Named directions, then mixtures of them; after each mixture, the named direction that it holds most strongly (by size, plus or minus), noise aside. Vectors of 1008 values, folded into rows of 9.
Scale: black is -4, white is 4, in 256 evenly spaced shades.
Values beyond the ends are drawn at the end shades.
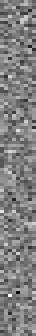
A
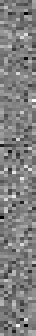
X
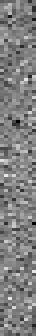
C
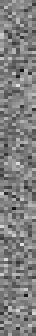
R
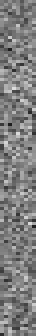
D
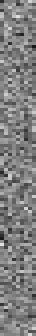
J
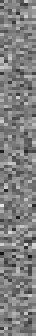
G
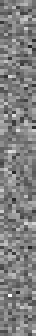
A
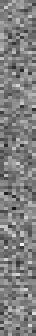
R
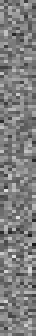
G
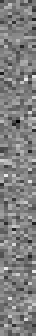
C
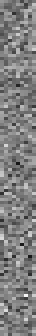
R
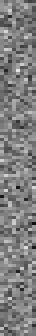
C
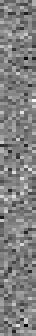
X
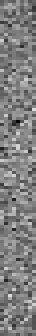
C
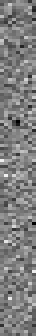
C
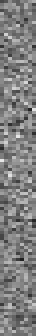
D
